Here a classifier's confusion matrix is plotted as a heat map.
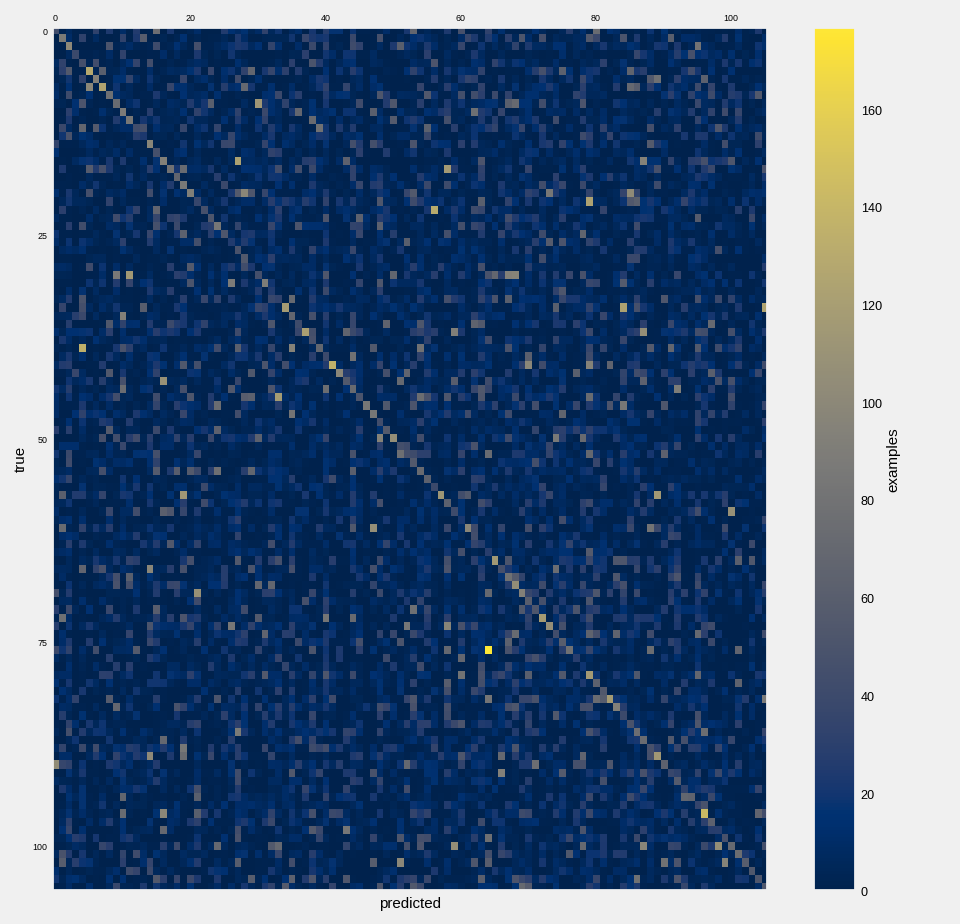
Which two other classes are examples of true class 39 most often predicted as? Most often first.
4, 35
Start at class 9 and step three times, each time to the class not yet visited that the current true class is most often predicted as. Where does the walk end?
38
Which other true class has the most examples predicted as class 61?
57
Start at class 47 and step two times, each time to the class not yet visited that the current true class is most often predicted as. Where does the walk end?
10
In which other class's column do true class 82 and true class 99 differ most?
105
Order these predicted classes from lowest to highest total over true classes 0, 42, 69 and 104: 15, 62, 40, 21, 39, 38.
39, 62, 40, 38, 21, 15
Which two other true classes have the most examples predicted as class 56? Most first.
22, 4
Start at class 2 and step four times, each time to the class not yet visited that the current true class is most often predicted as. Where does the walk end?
27
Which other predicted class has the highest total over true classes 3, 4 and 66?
14
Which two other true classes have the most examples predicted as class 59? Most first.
100, 37
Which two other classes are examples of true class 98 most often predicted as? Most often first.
43, 16
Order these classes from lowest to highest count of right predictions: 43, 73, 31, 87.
43, 87, 31, 73
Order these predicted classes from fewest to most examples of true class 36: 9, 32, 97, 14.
9, 14, 32, 97
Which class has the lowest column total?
46
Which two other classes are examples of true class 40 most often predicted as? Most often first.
44, 70
